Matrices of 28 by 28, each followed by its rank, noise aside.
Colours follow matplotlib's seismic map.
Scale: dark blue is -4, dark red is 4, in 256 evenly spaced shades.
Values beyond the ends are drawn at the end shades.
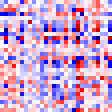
two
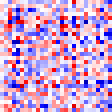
four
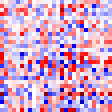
four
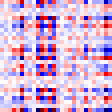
one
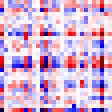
one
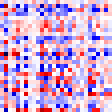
three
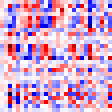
two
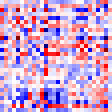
three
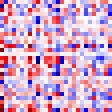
three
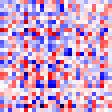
four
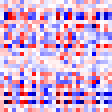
two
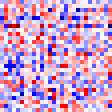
four
